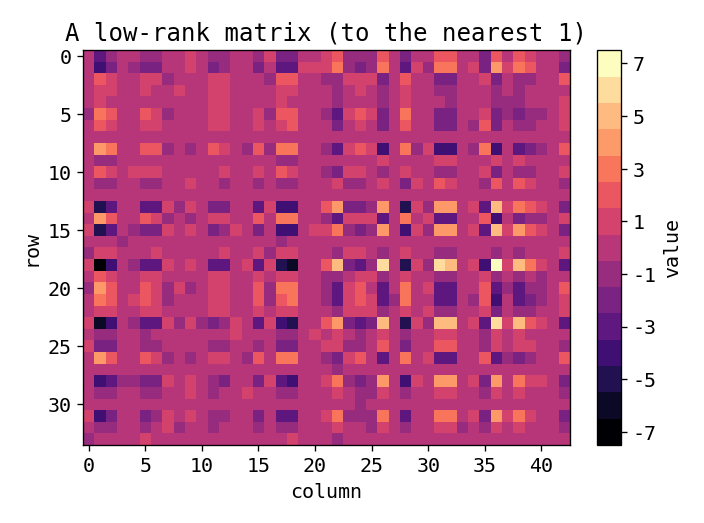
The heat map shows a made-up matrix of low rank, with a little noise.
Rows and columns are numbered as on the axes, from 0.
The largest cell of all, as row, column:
18, 36
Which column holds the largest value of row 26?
1
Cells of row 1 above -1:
26
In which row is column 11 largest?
8
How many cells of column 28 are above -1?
21
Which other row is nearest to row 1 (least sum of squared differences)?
31
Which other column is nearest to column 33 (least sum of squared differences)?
41
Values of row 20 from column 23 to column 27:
1 2 0 -3 0
